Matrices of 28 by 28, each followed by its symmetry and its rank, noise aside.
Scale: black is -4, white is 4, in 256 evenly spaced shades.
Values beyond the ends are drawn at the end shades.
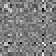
symmetric, rank two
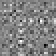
symmetric, rank four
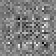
symmetric, rank two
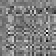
no symmetry, rank four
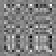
no symmetry, rank two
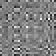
symmetric, rank three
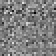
antisymmetric, rank four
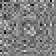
symmetric, rank four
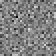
symmetric, rank four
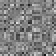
symmetric, rank three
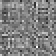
antisymmetric, rank four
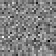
antisymmetric, rank four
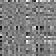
antisymmetric, rank two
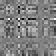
no symmetry, rank two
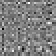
antisymmetric, rank four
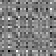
antisymmetric, rank two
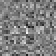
antisymmetric, rank four
